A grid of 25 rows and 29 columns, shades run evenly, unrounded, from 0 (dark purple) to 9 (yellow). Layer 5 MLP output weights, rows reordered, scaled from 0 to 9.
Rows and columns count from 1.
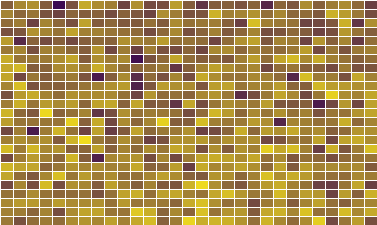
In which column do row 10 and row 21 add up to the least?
11
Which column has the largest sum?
17
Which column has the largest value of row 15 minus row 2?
5
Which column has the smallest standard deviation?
10
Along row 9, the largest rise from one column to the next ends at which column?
24
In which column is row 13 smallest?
8
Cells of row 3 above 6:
3
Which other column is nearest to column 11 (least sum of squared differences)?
19
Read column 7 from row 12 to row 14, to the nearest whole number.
4 5 4
